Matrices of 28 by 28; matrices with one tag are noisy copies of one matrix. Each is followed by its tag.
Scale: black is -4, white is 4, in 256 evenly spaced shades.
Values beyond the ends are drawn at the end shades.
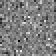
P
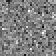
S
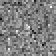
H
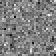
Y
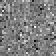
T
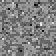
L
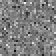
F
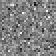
L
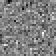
S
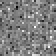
P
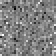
F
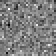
P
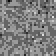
S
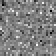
H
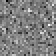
S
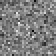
H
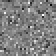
S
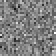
F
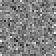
F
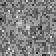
H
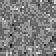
Y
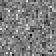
H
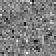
T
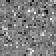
S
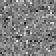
T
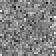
F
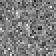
H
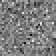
L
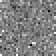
F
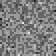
P
